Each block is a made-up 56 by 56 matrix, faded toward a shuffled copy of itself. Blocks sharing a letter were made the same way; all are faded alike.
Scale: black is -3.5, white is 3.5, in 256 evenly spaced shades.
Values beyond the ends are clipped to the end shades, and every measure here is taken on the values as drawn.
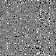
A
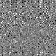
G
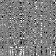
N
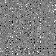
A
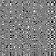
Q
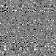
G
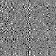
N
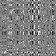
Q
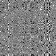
N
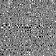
G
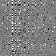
N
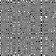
Q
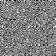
G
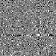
G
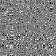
G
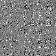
A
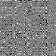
N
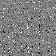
A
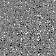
A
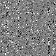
A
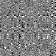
N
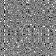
N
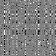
Q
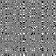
Q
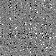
A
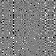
Q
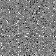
A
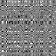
Q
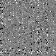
A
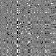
Q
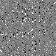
A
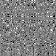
G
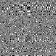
G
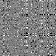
N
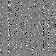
A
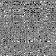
G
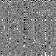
N
